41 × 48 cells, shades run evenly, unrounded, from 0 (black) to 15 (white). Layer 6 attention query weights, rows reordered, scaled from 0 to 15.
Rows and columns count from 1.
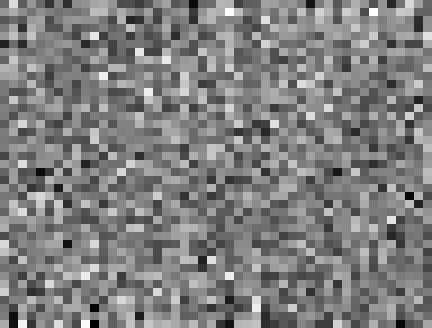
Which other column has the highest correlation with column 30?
36
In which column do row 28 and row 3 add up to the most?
44
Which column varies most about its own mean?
26
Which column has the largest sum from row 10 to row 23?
21
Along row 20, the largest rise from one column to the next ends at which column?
13
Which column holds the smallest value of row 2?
22
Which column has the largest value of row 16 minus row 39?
27
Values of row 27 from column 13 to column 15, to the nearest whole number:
12 8 6
